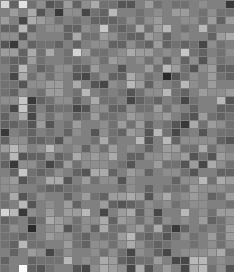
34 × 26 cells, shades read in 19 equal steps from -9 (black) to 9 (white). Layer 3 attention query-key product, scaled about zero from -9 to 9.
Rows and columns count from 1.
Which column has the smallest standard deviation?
5
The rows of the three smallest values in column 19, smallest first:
10, 32, 30
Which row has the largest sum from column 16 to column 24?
4
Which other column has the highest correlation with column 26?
6
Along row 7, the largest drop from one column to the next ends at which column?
22
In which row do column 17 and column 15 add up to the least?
34
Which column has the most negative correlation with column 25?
15
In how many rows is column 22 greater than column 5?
14
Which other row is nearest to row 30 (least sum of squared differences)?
31
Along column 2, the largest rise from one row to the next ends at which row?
7
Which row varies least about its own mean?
24
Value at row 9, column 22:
-3
